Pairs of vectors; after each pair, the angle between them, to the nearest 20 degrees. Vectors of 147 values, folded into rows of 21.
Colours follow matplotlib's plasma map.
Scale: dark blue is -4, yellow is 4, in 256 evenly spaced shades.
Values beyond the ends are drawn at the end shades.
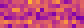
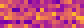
160 degrees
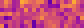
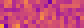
60 degrees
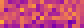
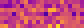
100 degrees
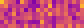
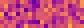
40 degrees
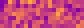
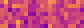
100 degrees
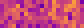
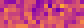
80 degrees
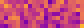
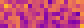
20 degrees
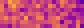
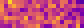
20 degrees
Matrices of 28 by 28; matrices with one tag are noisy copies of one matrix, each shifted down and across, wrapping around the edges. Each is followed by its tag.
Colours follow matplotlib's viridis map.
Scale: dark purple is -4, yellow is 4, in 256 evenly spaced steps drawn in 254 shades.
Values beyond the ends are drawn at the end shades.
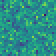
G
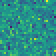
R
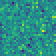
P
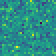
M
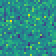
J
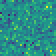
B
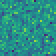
B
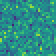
G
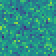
G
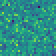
B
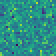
M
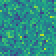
G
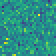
M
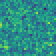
R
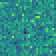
M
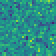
B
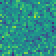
B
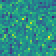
B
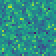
G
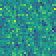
M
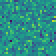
M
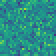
B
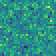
G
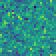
G
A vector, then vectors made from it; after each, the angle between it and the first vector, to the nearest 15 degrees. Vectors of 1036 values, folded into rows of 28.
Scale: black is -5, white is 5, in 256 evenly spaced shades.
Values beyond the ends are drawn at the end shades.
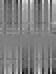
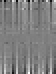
60 degrees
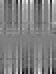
15 degrees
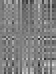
135 degrees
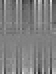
150 degrees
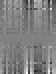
135 degrees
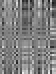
135 degrees
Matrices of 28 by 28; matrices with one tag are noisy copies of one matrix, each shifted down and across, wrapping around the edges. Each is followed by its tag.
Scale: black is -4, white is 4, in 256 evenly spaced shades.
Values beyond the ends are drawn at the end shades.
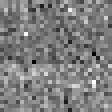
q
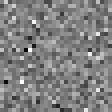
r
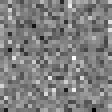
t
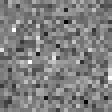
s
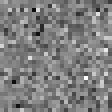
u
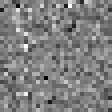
u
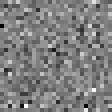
r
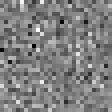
t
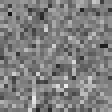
s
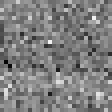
q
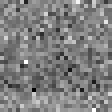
q
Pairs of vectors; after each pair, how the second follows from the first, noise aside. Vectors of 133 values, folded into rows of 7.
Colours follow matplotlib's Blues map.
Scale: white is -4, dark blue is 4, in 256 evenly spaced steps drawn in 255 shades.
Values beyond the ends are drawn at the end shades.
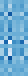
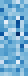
reversed, negated.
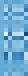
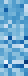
wrapped around.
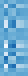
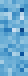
reversed, negated, partly zeroed.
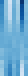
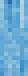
negated, shrunk.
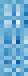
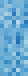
shrunk.
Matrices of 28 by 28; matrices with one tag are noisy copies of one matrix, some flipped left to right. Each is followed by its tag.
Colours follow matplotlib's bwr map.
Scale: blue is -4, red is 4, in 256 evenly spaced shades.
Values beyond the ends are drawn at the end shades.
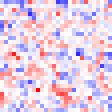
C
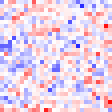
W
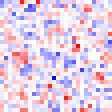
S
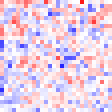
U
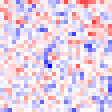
U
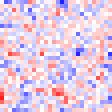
C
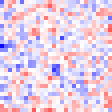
W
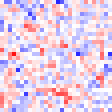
C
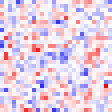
S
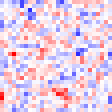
C
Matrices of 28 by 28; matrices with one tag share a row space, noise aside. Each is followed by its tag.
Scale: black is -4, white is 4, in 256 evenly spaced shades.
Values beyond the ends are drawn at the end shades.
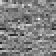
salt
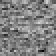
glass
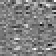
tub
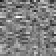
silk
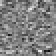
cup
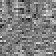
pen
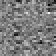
tub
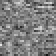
pen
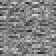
salt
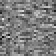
pen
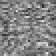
glass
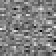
tub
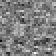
pen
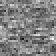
salt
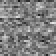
glass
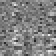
tub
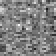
silk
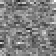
silk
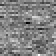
salt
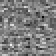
glass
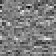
pen
